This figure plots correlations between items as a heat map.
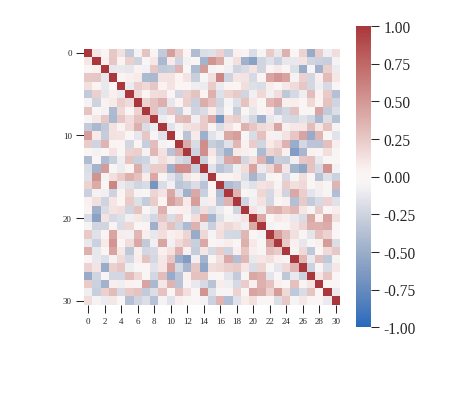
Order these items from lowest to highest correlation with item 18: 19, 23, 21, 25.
25, 19, 23, 21
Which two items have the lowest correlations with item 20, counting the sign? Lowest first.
1, 15
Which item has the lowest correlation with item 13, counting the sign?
22
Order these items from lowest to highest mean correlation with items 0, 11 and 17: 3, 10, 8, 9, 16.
16, 9, 3, 8, 10
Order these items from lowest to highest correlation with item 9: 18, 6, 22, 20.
18, 22, 20, 6
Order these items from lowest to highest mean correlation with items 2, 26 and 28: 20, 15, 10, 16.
15, 20, 16, 10
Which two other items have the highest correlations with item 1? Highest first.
15, 16
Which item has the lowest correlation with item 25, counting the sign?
12
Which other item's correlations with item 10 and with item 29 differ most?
14
